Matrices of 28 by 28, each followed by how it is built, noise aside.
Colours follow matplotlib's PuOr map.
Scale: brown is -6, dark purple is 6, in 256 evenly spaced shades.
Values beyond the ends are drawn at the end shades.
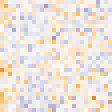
smooth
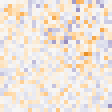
upper triangular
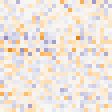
uneven rows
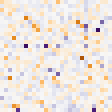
sparse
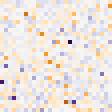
sparse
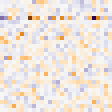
uneven rows
